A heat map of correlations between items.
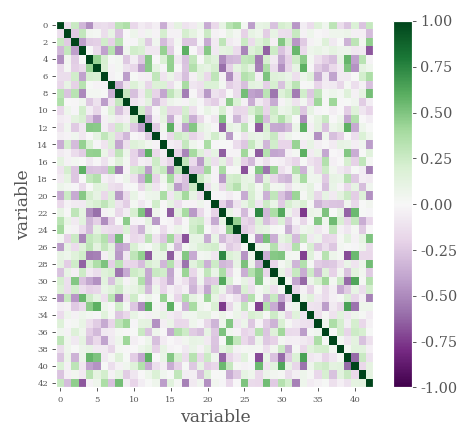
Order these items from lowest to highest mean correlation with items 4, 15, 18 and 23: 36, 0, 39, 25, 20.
36, 0, 20, 25, 39
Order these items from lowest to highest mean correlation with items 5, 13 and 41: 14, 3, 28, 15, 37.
37, 3, 14, 15, 28
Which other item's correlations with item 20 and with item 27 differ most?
39
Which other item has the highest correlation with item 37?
23
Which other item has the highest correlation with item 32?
3
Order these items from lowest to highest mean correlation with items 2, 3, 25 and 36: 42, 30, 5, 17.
5, 17, 42, 30
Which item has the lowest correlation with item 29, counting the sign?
8
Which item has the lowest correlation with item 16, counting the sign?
19
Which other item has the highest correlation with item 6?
28
